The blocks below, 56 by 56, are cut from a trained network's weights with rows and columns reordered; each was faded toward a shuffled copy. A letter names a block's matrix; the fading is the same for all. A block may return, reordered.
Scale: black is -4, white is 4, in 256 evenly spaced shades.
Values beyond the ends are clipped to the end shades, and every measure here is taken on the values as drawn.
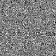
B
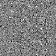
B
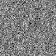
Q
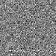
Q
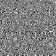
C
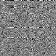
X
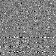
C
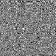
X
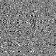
C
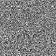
Q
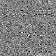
C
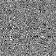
X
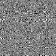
C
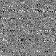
C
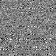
C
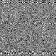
X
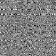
X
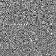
Q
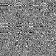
X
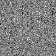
B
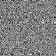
C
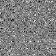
C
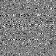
C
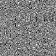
B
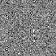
B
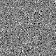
B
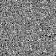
B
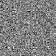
Q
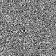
Q
